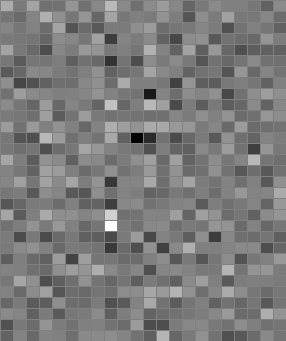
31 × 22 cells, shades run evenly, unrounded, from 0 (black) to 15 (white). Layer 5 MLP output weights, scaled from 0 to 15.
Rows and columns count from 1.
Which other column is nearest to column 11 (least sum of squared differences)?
10
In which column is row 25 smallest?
12
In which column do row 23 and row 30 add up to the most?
15
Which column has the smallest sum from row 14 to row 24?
21
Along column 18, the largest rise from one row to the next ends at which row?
27
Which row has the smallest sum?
22
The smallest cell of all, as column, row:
11, 13
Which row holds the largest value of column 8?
25
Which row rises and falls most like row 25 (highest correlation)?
14
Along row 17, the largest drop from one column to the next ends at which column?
9
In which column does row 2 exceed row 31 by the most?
18
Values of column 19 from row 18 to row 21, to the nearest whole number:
9 7 7 6
